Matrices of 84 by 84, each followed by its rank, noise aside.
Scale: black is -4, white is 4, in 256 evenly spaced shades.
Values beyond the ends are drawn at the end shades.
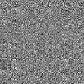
eight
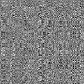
eight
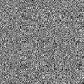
twelve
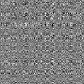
six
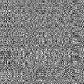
six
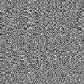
eight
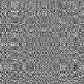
four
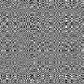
four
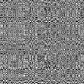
six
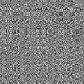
six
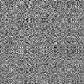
six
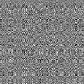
six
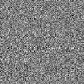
twelve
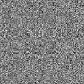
twelve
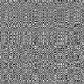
four
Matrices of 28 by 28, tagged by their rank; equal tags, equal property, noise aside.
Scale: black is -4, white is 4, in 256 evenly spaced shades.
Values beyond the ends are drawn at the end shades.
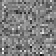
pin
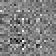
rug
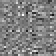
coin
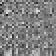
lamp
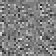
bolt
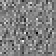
rug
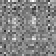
rug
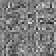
coin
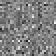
pin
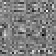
rug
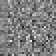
bolt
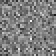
coin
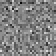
pin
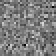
pin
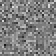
pin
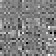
rug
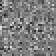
pin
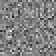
coin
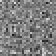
pin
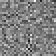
coin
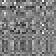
lamp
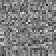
pin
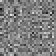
lamp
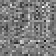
bolt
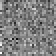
bolt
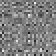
rug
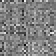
coin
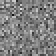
bolt
